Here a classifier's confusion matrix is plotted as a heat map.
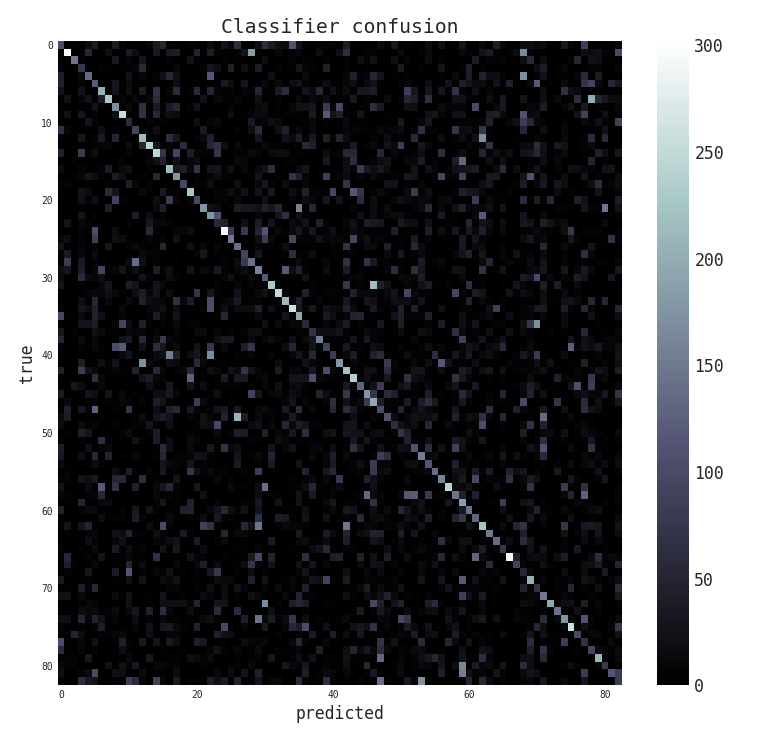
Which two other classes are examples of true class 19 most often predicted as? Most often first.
43, 40
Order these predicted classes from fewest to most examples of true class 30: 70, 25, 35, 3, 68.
35, 25, 68, 3, 70
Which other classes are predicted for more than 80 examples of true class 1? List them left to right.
28, 68, 82
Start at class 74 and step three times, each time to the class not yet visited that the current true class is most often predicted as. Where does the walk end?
22
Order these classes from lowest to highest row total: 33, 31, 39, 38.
38, 31, 33, 39
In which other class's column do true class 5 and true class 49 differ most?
70
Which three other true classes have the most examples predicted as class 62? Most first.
12, 22, 49
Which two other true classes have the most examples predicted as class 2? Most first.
76, 44
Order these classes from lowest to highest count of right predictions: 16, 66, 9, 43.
16, 43, 9, 66
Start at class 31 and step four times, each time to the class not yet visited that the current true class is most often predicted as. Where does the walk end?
82
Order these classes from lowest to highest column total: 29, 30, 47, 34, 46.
30, 34, 47, 29, 46
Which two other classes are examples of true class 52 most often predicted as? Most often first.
71, 58
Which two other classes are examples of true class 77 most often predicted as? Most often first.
0, 74
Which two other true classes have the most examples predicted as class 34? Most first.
0, 25
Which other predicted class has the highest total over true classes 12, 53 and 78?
62
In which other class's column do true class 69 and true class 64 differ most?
59
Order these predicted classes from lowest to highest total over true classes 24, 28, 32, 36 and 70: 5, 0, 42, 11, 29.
0, 29, 42, 11, 5
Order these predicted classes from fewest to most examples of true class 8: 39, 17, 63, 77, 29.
63, 29, 77, 17, 39
